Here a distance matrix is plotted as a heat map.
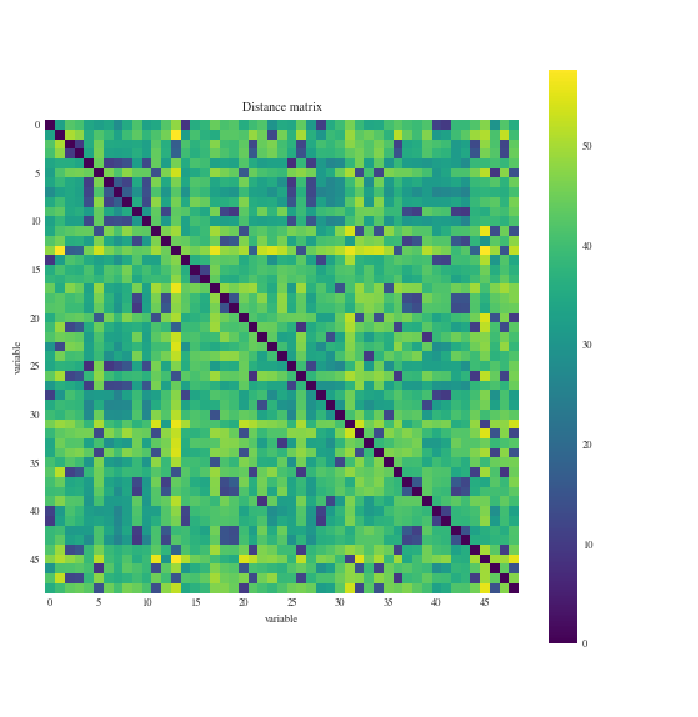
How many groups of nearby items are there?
11
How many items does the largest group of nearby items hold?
8
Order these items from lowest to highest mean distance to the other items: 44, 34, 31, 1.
44, 34, 1, 31
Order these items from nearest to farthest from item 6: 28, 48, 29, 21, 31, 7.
7, 29, 28, 21, 31, 48
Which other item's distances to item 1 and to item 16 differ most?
15
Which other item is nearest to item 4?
25
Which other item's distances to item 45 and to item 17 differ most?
31
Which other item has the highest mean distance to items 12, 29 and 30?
13
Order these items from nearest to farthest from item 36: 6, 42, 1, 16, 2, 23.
2, 42, 6, 16, 23, 1
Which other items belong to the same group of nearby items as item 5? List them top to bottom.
11, 20, 32, 34, 46, 48
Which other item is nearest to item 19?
9
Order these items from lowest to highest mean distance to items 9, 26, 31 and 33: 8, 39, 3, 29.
3, 8, 29, 39
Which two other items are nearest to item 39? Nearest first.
22, 29
